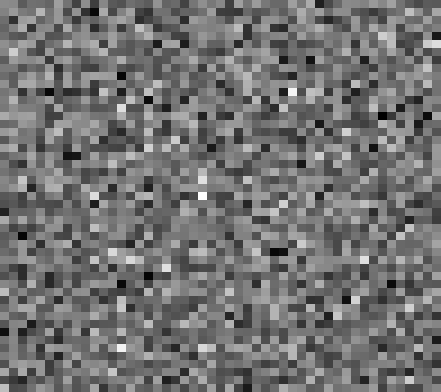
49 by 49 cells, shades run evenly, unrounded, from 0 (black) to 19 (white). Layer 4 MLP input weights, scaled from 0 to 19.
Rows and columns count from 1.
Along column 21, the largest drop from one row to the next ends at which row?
25
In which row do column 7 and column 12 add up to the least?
38
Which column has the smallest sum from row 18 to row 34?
8
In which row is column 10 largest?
24
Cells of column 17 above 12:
10
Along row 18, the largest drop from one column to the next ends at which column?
21
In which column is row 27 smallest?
1
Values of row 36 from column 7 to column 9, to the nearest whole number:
6 10 5
